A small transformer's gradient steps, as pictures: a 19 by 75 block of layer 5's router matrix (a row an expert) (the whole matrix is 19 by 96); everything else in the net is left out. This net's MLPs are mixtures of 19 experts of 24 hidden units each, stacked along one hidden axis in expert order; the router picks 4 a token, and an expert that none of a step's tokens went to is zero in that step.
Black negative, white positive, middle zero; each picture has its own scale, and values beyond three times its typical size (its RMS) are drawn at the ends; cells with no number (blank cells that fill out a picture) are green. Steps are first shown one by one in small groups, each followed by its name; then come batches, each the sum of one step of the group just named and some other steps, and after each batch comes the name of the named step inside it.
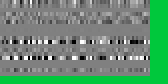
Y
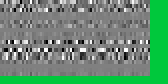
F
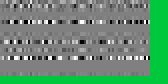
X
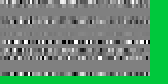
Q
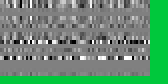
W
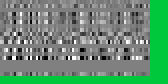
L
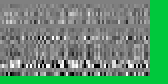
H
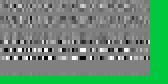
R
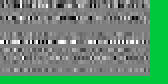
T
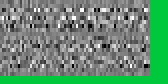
W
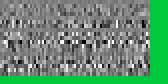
X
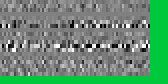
Q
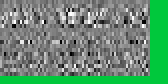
W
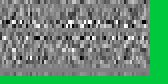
L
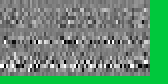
Y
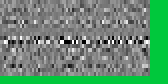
W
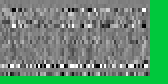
H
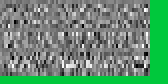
X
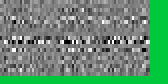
W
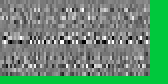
X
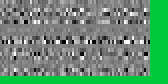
Q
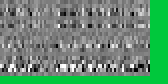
L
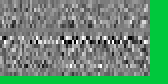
W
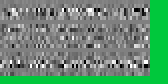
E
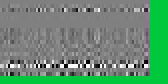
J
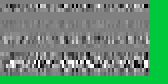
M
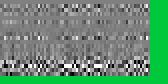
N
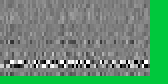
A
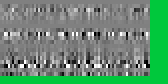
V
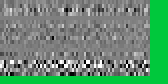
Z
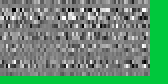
V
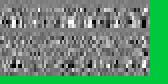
Z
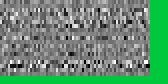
E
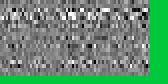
E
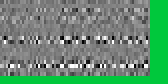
J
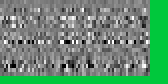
V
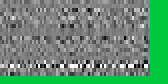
J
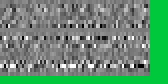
M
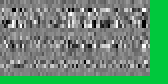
A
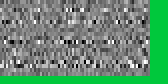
A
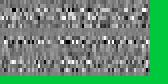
M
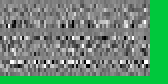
A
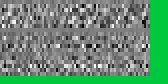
N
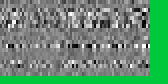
E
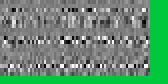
J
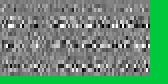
N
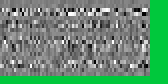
E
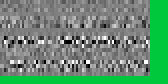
A
